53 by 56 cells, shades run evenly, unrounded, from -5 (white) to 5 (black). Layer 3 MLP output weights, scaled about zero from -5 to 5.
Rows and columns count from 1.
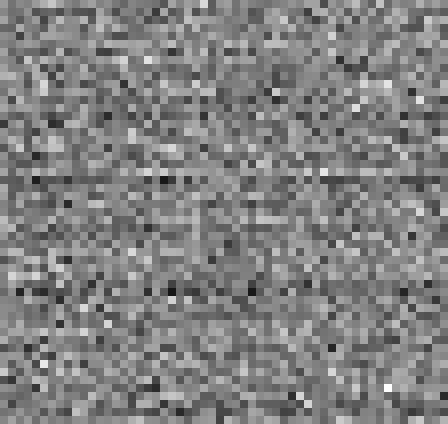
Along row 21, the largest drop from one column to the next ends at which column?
33
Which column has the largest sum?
32
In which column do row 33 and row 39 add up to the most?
9
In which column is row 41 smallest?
14
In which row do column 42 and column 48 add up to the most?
44
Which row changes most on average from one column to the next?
37
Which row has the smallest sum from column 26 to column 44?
22
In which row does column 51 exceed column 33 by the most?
15
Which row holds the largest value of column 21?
23
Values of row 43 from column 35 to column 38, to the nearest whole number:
-1 -2 -1 -1
